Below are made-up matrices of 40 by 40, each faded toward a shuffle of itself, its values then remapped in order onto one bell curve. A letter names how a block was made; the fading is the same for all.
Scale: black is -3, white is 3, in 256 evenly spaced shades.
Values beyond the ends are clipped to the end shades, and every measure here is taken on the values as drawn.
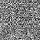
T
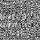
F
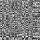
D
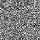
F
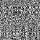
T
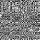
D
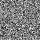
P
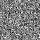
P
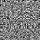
T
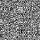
F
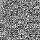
F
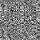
T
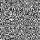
T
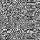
T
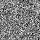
P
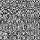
D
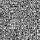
F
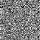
F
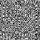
F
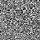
F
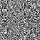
F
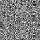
F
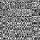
D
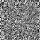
F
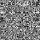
T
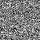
P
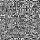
T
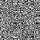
T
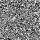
P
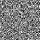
F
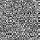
D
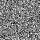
P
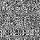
T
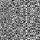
D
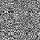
D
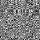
T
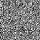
F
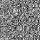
F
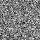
P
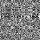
T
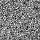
P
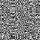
D
